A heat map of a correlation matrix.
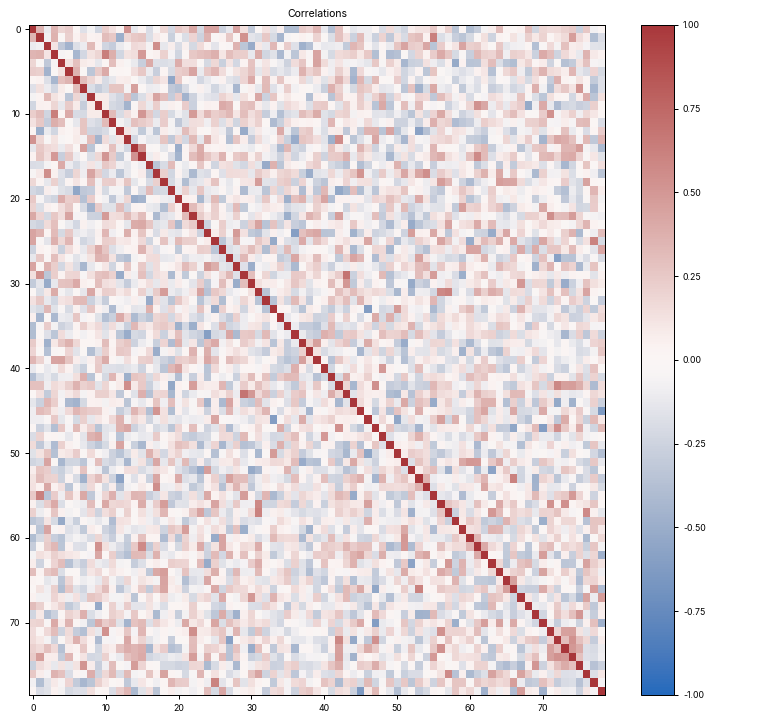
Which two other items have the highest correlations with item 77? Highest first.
25, 66
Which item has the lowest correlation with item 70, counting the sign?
47
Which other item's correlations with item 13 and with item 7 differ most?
41
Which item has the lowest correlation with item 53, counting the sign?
12
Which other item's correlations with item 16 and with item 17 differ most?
45
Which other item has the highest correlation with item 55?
1
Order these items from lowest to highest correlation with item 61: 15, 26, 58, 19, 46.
19, 58, 46, 26, 15
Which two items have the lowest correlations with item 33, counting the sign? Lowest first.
46, 25
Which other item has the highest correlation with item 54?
17
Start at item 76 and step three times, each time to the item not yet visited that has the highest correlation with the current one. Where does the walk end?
56
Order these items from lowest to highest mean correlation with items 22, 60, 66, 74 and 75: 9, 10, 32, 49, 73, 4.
4, 9, 49, 32, 10, 73
